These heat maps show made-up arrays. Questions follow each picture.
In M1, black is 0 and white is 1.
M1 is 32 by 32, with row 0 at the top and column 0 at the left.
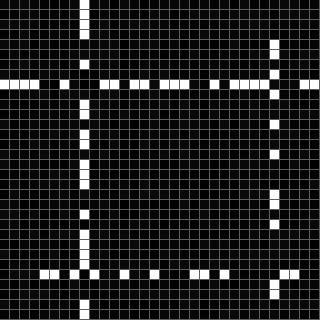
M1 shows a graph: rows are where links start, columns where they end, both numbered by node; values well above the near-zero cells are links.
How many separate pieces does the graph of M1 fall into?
2
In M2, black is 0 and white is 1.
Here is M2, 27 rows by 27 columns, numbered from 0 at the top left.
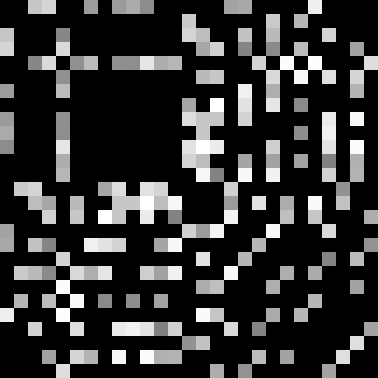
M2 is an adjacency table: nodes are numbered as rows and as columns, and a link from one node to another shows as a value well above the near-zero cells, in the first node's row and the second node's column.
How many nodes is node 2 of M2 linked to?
7
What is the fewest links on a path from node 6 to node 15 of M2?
3
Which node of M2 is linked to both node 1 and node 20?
node 19
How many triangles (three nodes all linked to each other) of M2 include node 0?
4
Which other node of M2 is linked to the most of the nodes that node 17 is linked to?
node 4
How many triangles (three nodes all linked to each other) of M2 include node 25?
0
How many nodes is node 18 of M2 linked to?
5
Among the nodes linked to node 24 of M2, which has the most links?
node 14
